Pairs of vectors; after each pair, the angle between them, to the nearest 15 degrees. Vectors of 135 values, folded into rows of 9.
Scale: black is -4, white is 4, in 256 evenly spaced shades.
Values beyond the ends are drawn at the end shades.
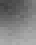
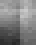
135 degrees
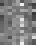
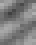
105 degrees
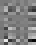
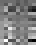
30 degrees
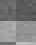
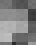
60 degrees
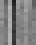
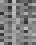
120 degrees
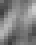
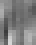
135 degrees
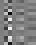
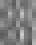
90 degrees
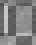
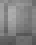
120 degrees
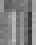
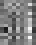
135 degrees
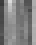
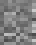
75 degrees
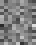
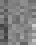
45 degrees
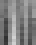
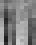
75 degrees
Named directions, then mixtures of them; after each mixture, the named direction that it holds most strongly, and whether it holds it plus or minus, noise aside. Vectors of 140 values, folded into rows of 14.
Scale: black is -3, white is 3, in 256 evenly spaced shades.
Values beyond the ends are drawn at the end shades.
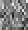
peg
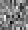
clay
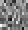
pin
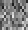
peg, minus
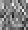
peg, plus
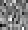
pin, minus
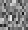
pin, minus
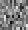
clay, plus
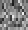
peg, minus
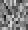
clay, minus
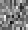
clay, plus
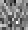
pin, plus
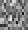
pin, minus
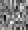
clay, minus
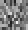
clay, plus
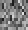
peg, minus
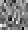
pin, plus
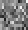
peg, plus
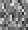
peg, plus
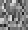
pin, minus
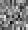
clay, plus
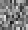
clay, plus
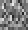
peg, plus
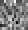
pin, minus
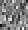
pin, minus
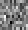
clay, plus
